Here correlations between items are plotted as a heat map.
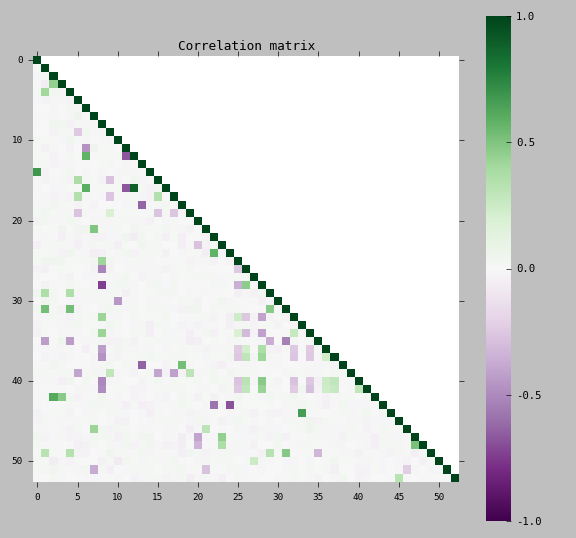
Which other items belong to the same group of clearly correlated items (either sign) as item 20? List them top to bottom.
23, 47, 48
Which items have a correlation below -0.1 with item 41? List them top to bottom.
8, 25, 32, 34
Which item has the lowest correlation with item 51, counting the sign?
7
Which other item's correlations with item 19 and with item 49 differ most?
31
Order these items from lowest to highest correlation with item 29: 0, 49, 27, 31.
27, 0, 49, 31
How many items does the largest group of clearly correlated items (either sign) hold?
10
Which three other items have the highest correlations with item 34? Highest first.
8, 32, 25
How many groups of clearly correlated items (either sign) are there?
14
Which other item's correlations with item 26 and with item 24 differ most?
43
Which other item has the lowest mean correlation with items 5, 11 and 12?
39
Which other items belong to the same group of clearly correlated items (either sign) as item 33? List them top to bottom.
44
